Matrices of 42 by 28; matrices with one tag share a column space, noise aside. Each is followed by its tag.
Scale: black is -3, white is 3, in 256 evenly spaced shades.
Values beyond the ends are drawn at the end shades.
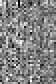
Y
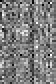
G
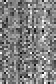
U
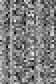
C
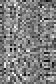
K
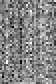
U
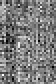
Y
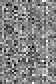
K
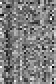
C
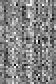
Y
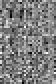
U
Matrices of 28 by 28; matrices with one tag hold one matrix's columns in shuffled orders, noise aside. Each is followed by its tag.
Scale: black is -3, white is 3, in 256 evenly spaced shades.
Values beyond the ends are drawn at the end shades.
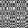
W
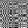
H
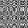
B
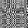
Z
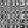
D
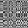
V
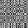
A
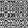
V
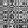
D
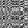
B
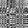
Z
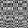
W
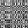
D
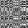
B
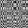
W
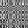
D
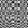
W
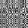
Z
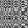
B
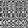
V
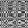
V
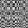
W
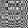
W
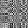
A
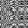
B
